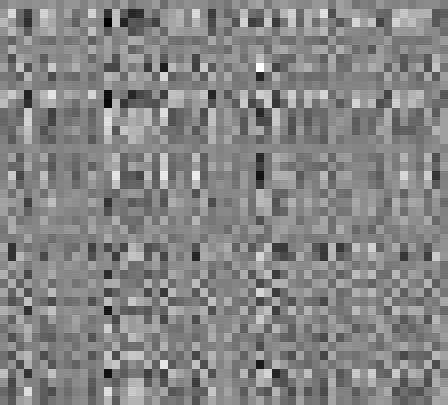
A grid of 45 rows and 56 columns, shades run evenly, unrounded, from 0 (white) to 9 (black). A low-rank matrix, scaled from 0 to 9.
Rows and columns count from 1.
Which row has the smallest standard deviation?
17
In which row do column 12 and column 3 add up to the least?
11
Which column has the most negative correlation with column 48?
15
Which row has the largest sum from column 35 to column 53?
44
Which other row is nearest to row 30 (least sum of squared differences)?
1
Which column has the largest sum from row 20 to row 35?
14
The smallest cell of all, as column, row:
33, 8
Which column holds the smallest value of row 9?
21
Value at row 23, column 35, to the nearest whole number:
6
